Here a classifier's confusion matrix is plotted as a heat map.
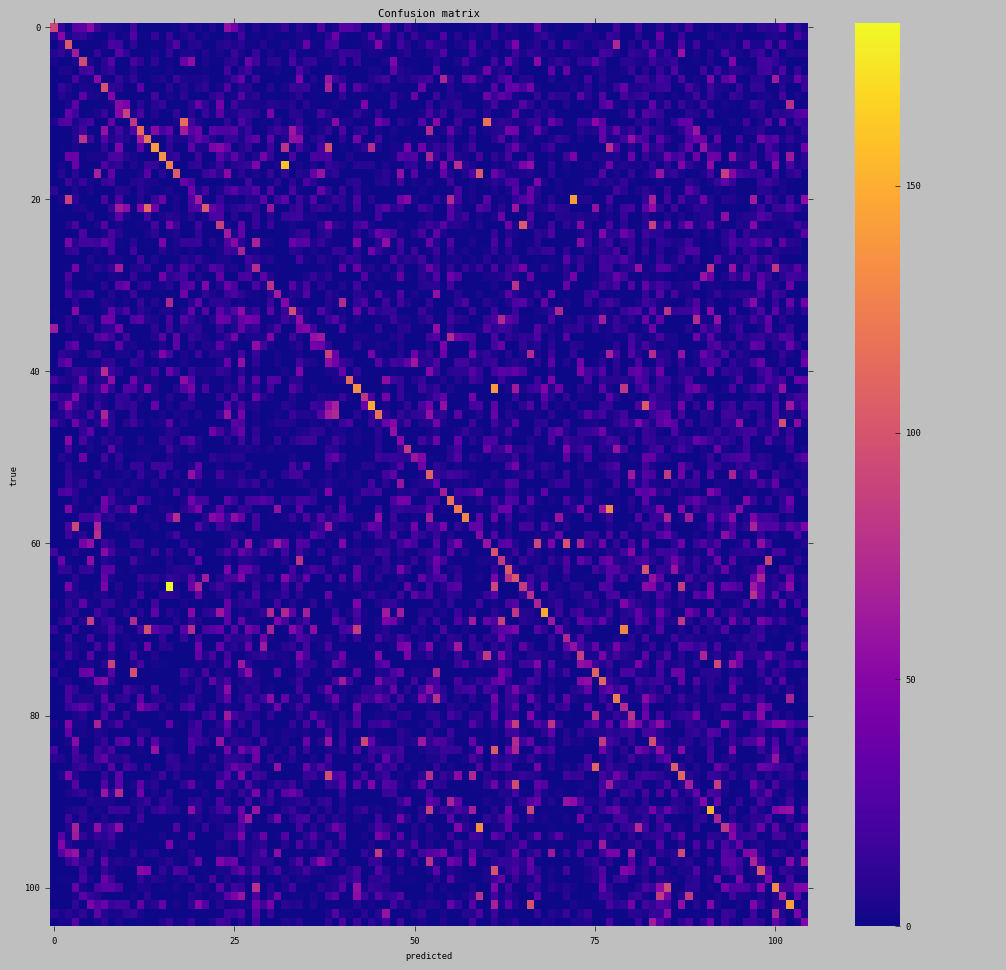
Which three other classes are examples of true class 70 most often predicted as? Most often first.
79, 13, 42
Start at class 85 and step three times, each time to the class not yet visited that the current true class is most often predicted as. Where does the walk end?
91
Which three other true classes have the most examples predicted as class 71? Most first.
60, 90, 49
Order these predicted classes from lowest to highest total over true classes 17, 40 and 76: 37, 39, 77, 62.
77, 39, 37, 62
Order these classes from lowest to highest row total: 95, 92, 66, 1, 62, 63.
1, 95, 92, 66, 62, 63
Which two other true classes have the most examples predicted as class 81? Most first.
93, 28
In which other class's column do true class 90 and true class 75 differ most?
11
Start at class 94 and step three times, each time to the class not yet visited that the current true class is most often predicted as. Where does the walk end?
38
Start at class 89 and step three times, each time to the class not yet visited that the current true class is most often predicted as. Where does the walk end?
66
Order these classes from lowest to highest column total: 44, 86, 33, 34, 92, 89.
86, 44, 33, 92, 89, 34
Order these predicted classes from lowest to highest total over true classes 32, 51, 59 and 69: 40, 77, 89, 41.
41, 89, 77, 40
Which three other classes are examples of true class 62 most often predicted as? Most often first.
99, 34, 5
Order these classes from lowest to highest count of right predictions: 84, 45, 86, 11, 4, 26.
84, 26, 11, 4, 86, 45
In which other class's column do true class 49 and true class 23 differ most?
65
